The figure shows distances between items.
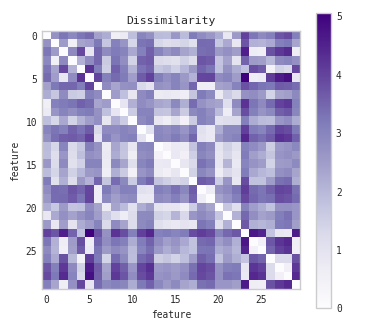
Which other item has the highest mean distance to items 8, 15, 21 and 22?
23
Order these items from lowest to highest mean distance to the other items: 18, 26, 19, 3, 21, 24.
21, 3, 26, 24, 19, 18
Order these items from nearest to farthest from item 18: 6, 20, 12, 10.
6, 12, 20, 10
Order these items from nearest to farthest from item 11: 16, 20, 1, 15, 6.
6, 20, 16, 15, 1
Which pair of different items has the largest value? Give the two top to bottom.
5, 23
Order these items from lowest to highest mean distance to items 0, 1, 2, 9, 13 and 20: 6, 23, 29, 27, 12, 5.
29, 5, 6, 12, 27, 23
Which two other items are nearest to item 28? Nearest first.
27, 23
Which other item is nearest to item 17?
22
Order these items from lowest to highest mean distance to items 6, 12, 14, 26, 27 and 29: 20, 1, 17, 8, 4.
20, 4, 1, 17, 8
